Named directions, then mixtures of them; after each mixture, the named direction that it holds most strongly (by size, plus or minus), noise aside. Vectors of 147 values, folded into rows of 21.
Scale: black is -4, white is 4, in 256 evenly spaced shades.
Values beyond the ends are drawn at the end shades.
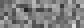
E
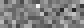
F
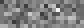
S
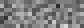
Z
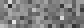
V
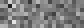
V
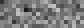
E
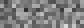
Z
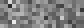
V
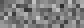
E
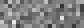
V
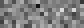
F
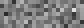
F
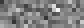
S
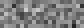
Z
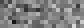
E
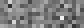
V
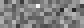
F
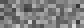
E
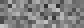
S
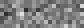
Z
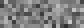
Z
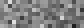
V
